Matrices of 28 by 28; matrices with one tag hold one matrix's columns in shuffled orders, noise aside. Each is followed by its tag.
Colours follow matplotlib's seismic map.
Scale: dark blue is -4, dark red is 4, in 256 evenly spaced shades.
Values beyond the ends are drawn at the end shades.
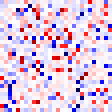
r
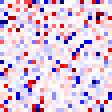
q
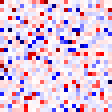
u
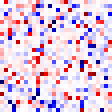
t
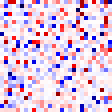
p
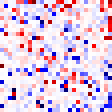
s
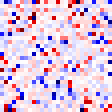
q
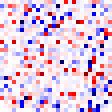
t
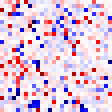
t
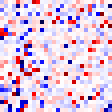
t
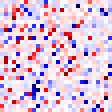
r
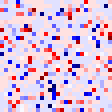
r
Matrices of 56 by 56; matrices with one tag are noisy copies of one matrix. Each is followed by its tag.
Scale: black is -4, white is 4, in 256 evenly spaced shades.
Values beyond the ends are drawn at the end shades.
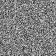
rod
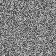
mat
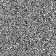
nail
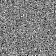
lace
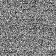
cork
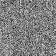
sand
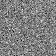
rod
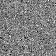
rod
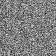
rod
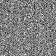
mat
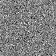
nail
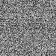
cork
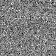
cork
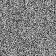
lace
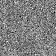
lace
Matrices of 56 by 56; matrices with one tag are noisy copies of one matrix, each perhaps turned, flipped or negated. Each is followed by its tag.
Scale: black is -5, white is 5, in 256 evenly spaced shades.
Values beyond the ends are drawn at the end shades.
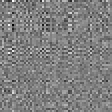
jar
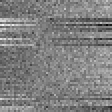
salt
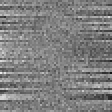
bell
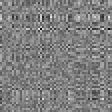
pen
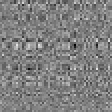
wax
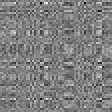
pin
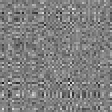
pen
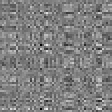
pin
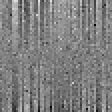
bell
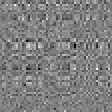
wax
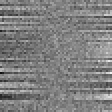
bell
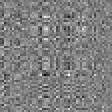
wax
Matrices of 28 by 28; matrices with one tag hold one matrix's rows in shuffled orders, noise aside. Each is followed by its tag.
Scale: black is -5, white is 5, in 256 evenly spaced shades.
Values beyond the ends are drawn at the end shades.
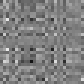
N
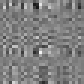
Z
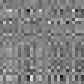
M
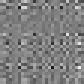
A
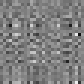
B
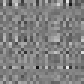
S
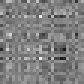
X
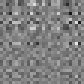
B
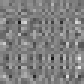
A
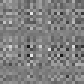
M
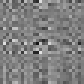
Z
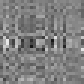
N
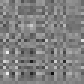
N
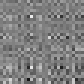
M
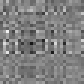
N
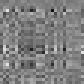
N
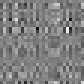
S
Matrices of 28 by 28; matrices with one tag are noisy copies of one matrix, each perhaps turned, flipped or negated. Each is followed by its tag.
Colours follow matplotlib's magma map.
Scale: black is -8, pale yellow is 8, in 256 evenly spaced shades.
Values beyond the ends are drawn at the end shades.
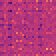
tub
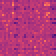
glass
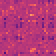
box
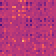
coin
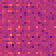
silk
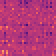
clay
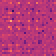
silk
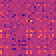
coin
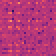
silk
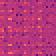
tub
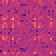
box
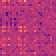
coin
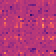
box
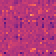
box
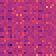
tub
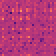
silk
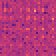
silk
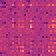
clay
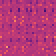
tub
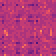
box
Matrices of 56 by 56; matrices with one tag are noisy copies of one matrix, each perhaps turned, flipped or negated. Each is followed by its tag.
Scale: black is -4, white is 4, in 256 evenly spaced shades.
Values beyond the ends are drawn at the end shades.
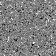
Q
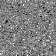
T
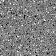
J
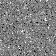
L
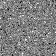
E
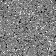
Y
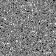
T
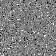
J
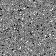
L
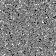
Q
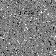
Y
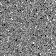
Q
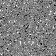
Y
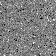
Q
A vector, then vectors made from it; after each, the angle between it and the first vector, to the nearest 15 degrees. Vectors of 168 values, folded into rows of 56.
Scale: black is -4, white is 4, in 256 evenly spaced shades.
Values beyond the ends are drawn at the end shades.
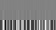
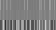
15 degrees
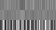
15 degrees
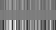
105 degrees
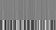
15 degrees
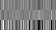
90 degrees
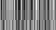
120 degrees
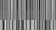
135 degrees
